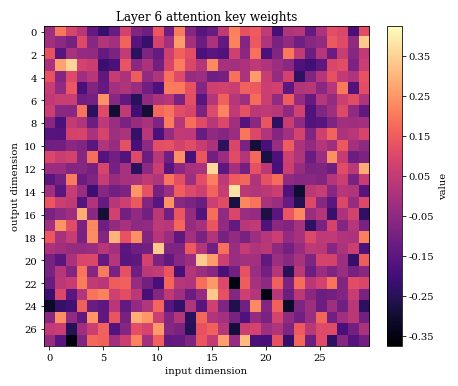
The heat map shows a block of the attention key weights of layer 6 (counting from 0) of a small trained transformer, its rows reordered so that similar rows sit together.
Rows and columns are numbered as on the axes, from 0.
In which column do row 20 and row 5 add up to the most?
15
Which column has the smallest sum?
24
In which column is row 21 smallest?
22
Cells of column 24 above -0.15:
24
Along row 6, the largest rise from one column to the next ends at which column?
5
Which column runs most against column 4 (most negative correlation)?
13
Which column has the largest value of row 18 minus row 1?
8
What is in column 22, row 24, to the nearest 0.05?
-0.3
